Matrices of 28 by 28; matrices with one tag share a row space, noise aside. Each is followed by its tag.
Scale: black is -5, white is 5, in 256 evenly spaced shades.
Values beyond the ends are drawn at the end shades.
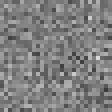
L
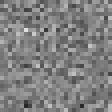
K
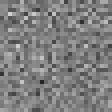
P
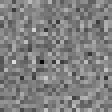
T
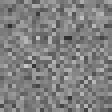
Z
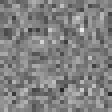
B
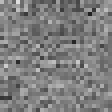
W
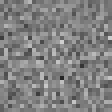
L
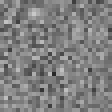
B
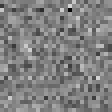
L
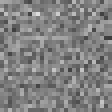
L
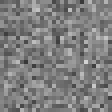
P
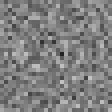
B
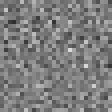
P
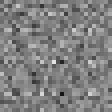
B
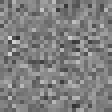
B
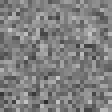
W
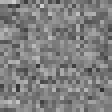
W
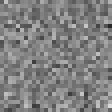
P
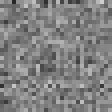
W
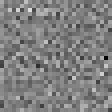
T
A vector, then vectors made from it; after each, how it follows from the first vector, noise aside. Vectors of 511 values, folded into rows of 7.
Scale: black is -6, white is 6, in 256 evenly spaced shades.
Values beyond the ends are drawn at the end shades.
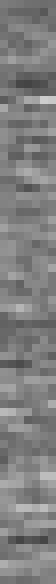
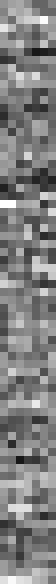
wrapped around, scaled up.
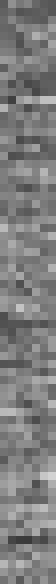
copied.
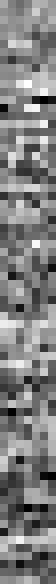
negated, scaled up.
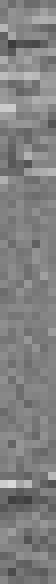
reversed, partly zeroed.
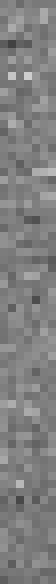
reversed, partly zeroed.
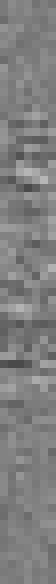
partly zeroed.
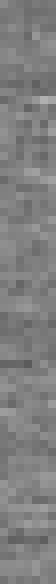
shrunk.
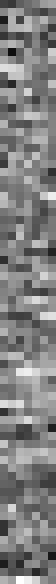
wrapped around, scaled up.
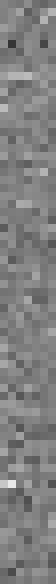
reversed, partly zeroed.
